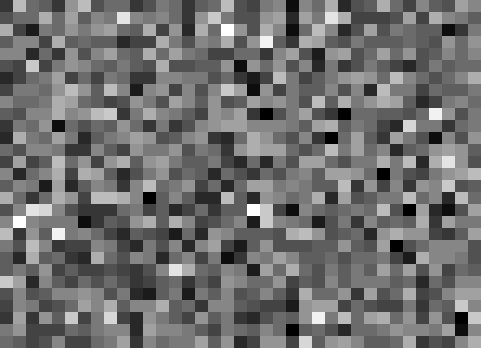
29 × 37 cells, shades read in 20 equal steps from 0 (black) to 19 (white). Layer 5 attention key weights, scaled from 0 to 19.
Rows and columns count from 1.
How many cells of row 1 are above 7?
20
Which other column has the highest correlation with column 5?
31
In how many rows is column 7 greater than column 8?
12
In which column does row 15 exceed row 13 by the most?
7
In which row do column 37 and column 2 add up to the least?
22
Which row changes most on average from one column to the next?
27
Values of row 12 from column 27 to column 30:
8 12 7 4
